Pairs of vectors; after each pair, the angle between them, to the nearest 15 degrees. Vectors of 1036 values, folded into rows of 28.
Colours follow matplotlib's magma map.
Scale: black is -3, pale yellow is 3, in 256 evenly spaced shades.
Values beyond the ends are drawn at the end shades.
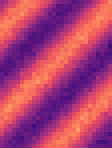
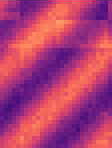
165 degrees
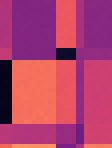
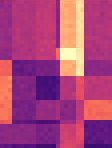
120 degrees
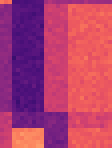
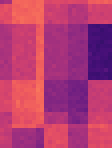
135 degrees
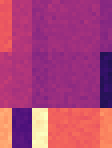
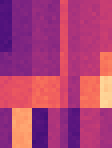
135 degrees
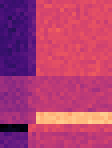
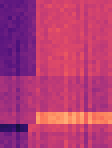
15 degrees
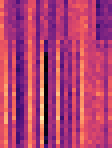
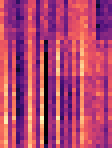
15 degrees
